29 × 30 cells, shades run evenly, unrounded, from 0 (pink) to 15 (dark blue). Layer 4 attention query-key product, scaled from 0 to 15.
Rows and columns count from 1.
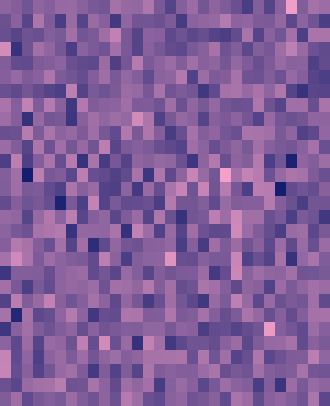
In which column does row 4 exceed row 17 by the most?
13
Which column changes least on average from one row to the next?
12
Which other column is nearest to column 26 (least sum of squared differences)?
15
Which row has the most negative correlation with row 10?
19
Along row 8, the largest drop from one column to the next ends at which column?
8
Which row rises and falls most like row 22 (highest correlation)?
29
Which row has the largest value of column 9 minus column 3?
18
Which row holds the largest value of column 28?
7
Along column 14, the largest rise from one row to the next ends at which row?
22
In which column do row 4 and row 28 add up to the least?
27
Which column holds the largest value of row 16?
17
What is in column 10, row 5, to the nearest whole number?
6
